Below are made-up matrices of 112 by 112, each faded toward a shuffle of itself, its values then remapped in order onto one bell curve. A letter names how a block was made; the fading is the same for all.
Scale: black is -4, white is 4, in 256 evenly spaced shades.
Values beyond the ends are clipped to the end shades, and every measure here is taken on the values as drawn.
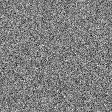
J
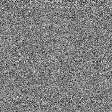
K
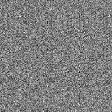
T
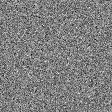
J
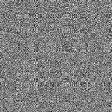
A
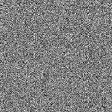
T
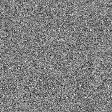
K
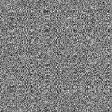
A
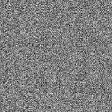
T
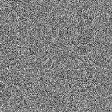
T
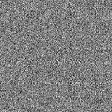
T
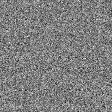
K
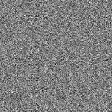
T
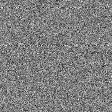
K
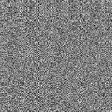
A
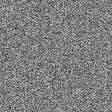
J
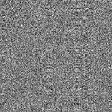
T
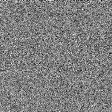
K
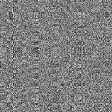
A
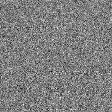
K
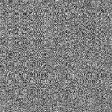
A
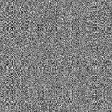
A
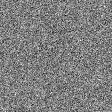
J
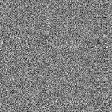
T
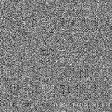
T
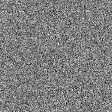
K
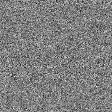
K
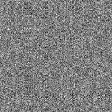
T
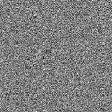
T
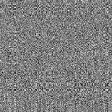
A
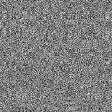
T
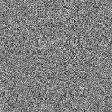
T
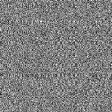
A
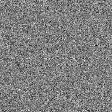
K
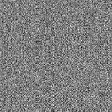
A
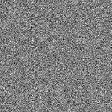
T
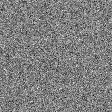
J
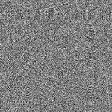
T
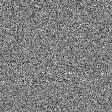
K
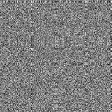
A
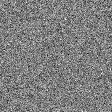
J
